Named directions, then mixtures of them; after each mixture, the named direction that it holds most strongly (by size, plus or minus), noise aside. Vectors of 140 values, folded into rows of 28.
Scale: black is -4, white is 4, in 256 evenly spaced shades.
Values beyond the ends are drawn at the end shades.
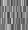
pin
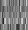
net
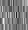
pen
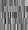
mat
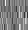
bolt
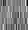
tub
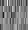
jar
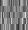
net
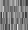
mat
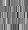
bolt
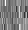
bolt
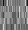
tub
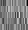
tub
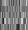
net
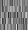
mat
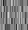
pin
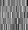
tub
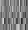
net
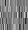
bolt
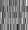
net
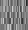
pin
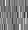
bolt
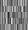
pin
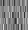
tub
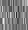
pen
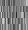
pen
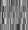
net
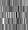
pen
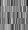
pin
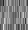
tub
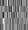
jar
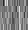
bolt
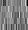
tub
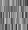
mat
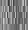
pen
